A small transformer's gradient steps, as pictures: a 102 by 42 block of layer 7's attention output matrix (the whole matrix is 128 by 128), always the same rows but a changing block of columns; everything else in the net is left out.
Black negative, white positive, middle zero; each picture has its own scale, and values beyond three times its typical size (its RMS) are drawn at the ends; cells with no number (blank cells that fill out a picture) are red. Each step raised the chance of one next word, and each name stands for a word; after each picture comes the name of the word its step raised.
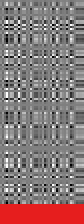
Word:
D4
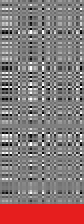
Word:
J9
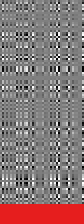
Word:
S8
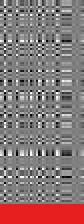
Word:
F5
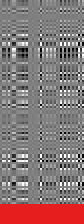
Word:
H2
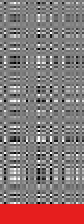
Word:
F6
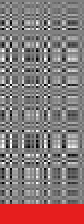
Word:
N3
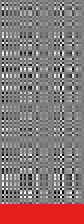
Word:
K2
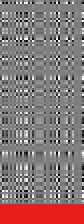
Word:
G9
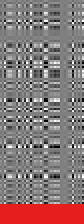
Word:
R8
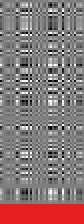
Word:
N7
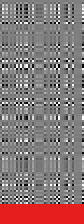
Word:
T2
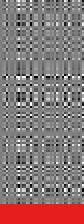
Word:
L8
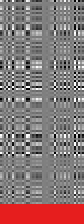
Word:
J9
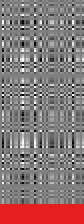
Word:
N3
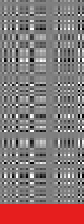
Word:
N3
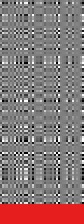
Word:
F6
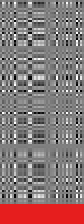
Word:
G9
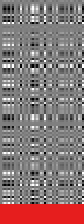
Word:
T2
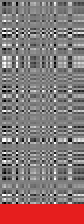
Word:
F6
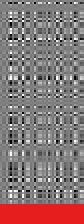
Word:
G9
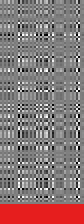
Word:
S8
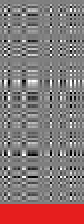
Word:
F5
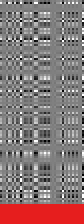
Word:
G9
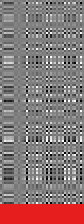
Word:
F6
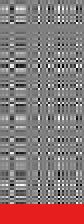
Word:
T2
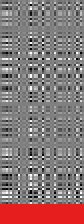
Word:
K2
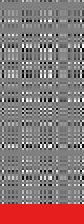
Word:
R8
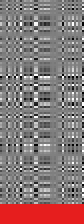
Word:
L8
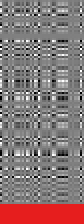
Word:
F5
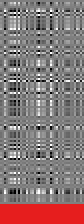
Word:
N7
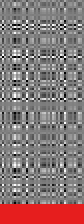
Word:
D4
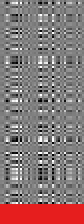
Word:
F6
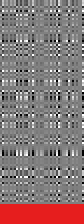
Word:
F5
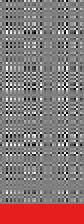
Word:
J9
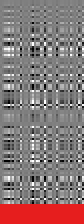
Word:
H2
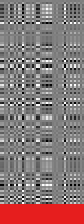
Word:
T2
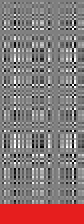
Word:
N3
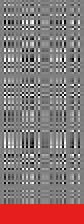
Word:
N3
